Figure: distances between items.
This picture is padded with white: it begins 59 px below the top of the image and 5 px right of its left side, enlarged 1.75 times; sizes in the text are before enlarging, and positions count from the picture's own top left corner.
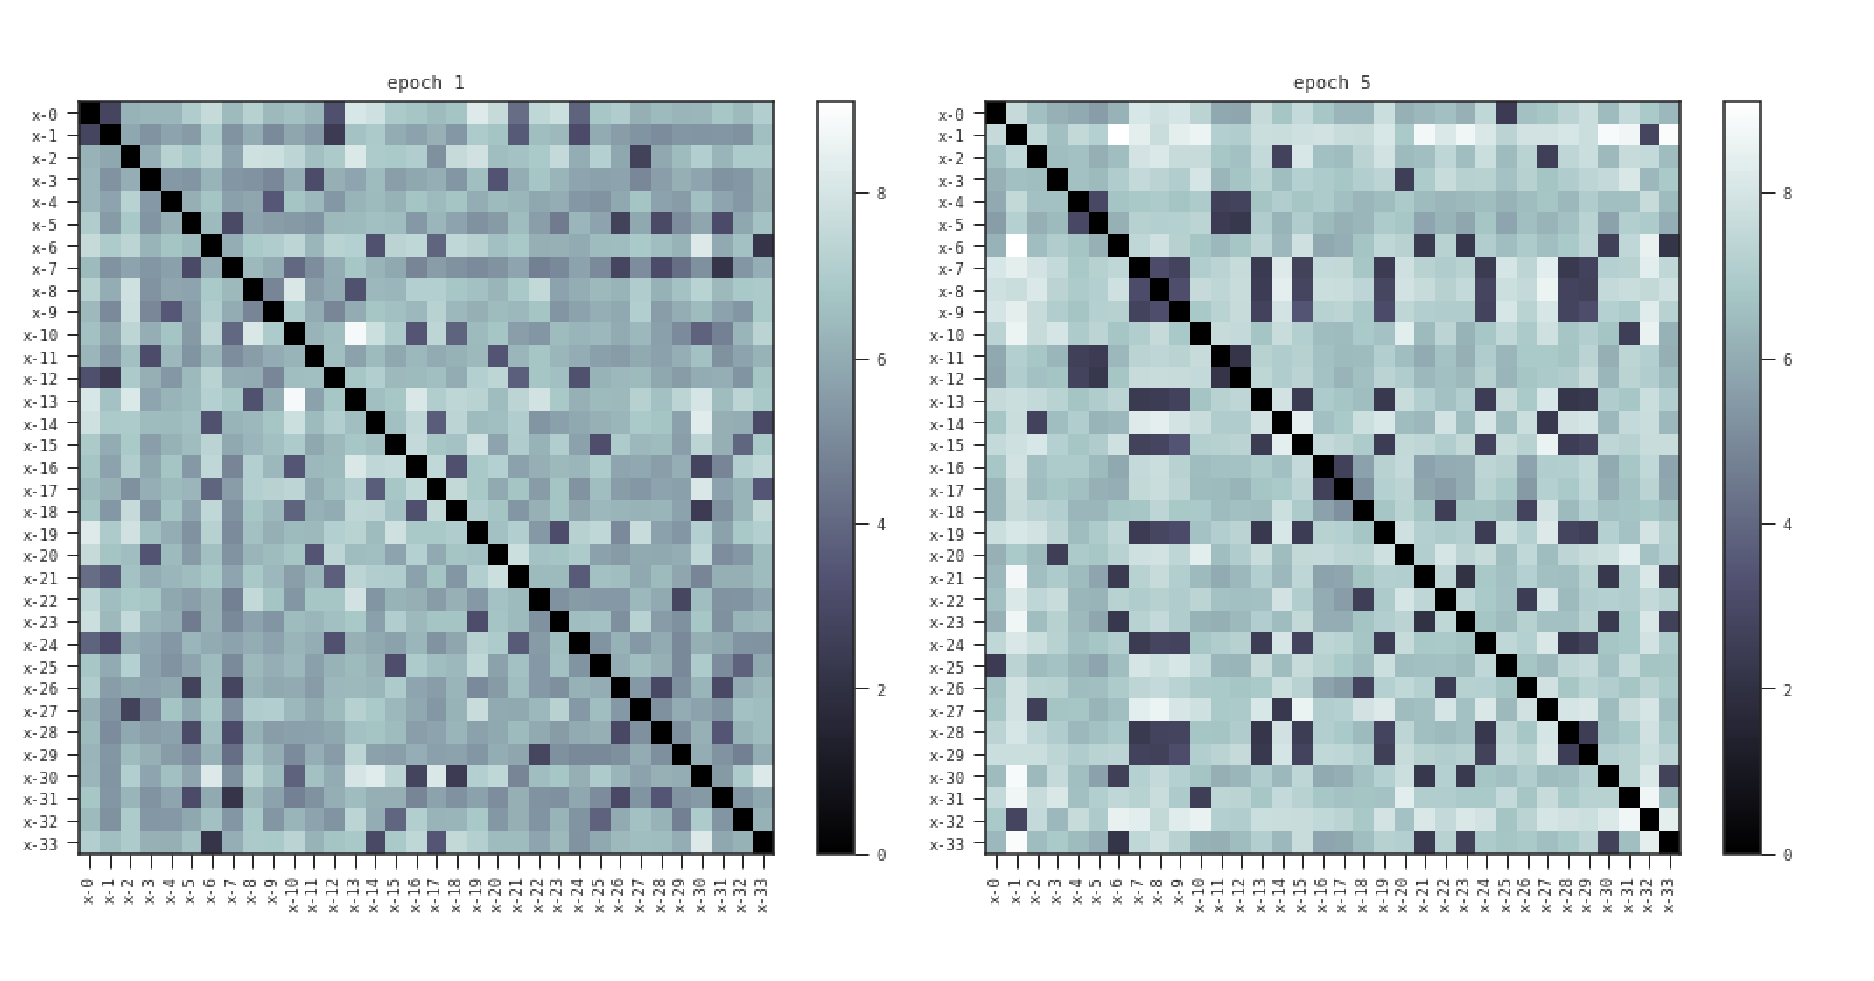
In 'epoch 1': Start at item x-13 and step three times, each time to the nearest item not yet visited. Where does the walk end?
x-4
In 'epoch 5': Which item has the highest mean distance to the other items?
x-1
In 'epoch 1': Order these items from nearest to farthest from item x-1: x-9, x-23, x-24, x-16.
x-24, x-9, x-16, x-23
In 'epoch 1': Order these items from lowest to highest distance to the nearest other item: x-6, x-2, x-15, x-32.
x-6, x-2, x-15, x-32
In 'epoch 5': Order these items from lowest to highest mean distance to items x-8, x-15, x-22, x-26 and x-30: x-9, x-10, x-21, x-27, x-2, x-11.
x-9, x-21, x-11, x-10, x-2, x-27
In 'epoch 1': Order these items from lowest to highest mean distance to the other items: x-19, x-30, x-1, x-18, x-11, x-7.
x-7, x-1, x-11, x-18, x-30, x-19
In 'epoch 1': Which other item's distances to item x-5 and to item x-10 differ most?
x-26
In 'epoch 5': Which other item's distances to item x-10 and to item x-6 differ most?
x-31
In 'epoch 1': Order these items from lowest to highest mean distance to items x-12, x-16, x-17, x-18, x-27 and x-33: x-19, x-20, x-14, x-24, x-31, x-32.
x-24, x-31, x-14, x-32, x-20, x-19
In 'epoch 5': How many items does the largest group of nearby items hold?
9
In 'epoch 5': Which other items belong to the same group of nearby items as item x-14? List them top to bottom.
x-2, x-27
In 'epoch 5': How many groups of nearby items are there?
10
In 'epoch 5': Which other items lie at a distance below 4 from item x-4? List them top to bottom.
x-5, x-11, x-12
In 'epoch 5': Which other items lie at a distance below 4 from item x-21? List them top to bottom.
x-6, x-23, x-30, x-33
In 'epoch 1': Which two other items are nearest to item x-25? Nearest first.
x-15, x-32
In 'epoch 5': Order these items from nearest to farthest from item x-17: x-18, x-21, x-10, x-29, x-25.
x-18, x-21, x-10, x-25, x-29
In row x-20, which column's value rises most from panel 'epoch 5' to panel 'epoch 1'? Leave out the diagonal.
x-0
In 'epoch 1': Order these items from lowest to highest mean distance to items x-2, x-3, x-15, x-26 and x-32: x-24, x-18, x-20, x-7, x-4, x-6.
x-7, x-20, x-24, x-4, x-18, x-6
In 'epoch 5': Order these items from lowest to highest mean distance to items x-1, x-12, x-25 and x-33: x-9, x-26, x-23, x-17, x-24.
x-23, x-17, x-26, x-24, x-9
